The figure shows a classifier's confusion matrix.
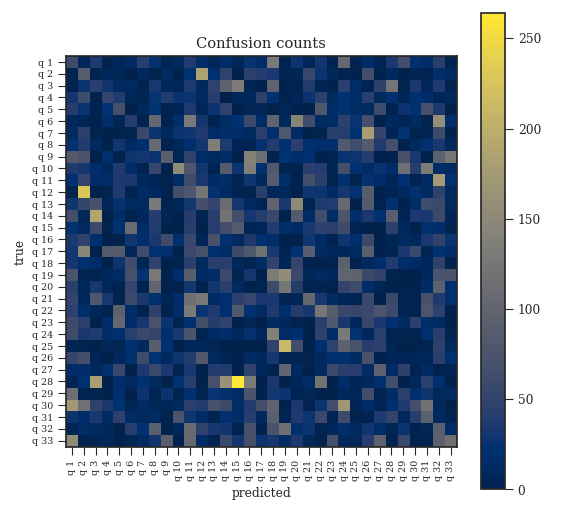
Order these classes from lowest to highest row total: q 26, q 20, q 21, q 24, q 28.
q 26, q 20, q 24, q 21, q 28
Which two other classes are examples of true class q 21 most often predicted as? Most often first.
q 12, q 11
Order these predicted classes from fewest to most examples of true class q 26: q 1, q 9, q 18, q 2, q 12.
q 9, q 18, q 1, q 2, q 12
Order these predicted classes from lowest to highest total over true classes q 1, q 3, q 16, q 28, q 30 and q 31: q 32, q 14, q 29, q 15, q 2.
q 29, q 32, q 2, q 14, q 15
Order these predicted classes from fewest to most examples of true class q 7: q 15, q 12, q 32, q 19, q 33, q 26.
q 33, q 15, q 12, q 32, q 19, q 26
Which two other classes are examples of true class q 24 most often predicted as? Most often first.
q 18, q 11
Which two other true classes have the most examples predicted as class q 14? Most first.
q 28, q 13
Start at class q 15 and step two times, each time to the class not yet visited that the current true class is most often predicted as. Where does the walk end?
q 32
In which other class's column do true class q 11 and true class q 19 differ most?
q 8
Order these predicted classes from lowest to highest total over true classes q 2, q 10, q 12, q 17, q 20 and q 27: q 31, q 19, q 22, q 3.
q 3, q 22, q 31, q 19
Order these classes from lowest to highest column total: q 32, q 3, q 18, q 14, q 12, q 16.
q 3, q 12, q 16, q 14, q 32, q 18
